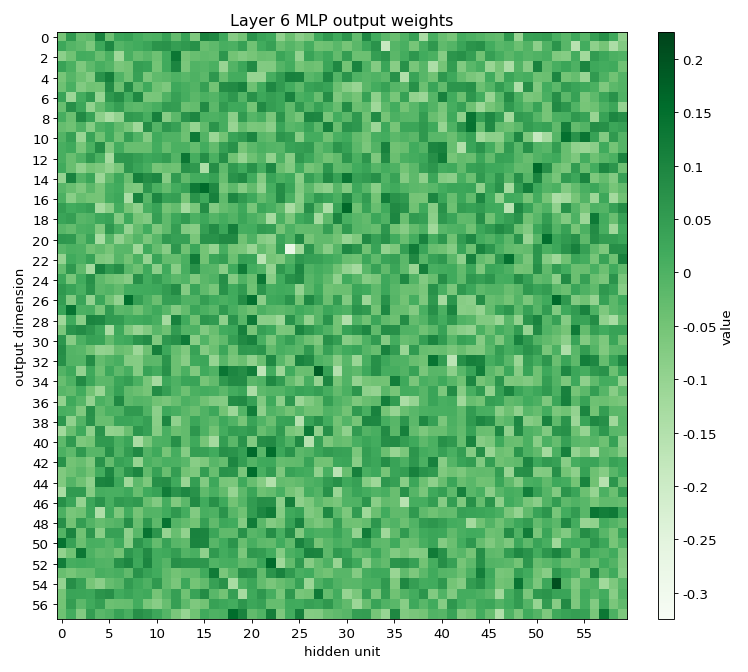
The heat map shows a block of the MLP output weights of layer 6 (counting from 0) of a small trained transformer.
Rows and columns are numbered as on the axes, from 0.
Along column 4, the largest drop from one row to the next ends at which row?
47
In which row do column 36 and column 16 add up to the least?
36
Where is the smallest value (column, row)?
24, 21
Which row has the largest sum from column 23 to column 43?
16
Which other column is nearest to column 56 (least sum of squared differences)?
51
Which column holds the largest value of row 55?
27
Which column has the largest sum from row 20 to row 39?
19
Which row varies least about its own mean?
25
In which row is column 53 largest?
10
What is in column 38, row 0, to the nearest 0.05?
-0.15
